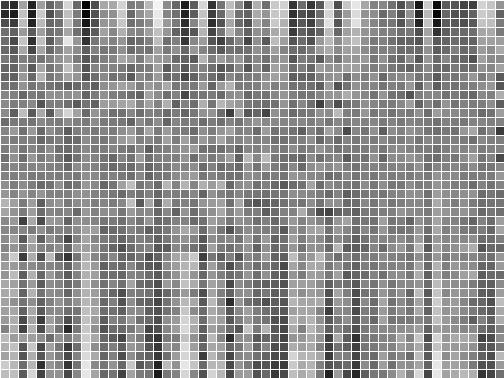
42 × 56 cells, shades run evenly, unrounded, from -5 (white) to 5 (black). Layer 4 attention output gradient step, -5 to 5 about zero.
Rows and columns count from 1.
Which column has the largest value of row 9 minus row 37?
21
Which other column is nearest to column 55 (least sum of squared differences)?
48
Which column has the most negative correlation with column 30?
27
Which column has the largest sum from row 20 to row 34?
18
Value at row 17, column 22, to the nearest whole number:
-1
